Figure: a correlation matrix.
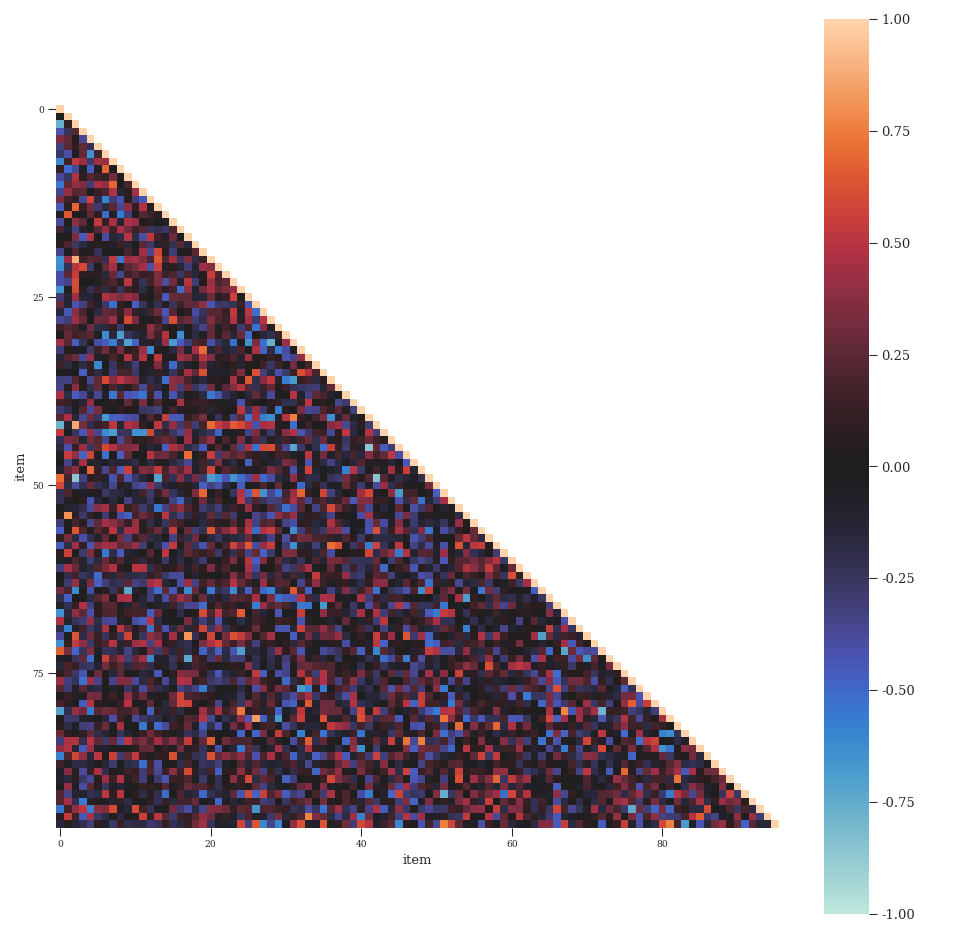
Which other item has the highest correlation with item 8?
6
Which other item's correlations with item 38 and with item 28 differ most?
31
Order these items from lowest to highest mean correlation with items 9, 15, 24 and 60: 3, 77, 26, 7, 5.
26, 77, 3, 5, 7
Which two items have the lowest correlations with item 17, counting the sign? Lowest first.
73, 64
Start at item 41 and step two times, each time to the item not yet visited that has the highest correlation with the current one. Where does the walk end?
64
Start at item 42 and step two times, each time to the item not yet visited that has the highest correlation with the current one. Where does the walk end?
20
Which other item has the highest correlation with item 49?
0
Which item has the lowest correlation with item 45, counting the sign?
41
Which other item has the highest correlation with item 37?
58
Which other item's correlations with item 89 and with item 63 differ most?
53
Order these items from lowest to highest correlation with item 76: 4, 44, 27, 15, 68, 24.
24, 15, 44, 27, 68, 4
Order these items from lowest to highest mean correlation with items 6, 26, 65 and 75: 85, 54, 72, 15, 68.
54, 72, 85, 68, 15
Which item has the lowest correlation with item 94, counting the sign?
40
